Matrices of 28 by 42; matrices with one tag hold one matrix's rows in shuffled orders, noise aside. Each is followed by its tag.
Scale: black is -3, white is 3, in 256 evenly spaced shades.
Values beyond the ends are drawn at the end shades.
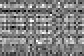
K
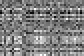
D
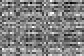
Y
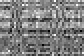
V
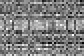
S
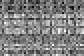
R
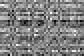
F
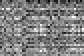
D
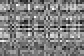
F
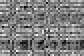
F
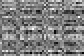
Y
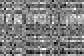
D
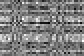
V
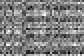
D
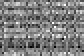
R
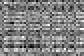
R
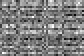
Y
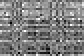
V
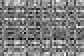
R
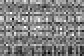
S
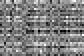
D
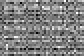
R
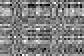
V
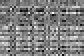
F
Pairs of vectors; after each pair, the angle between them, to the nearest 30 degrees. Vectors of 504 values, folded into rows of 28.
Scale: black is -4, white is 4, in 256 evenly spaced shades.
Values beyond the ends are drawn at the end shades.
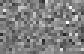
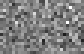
30 degrees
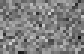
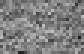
30 degrees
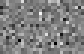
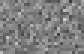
120 degrees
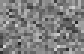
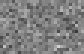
30 degrees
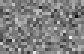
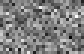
150 degrees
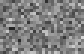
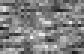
120 degrees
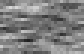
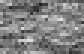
150 degrees
